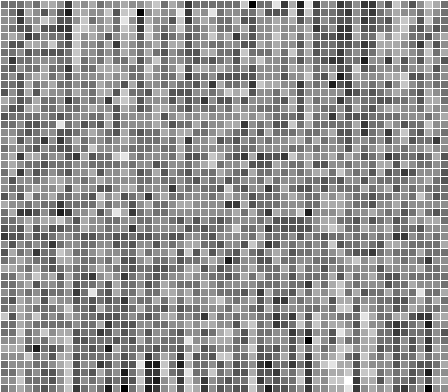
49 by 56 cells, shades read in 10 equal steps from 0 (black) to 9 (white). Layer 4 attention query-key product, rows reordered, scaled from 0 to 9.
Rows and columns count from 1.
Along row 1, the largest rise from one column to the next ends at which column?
39
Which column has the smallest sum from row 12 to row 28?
9
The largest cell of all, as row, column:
48, 44
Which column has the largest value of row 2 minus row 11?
27
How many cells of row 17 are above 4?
26
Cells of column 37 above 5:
12
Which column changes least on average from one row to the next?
11
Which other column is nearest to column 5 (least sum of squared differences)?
1
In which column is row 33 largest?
45
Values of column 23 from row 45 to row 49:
2 1 3 2 3
